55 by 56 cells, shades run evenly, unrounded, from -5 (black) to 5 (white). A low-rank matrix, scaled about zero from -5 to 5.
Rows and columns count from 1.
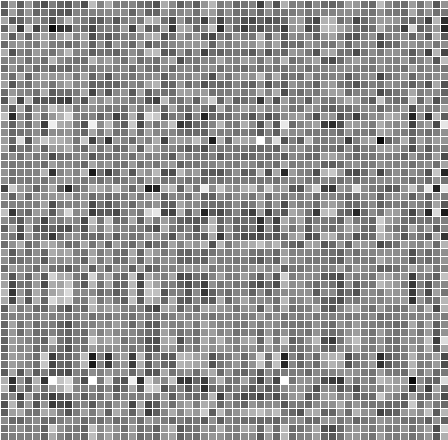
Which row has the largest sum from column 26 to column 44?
24
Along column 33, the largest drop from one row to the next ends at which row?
19
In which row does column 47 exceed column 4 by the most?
18
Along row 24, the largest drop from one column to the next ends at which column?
55
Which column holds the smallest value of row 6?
48
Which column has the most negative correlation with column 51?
4
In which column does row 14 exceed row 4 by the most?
7
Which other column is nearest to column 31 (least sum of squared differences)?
28
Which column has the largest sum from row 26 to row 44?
12
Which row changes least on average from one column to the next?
40
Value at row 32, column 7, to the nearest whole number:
2
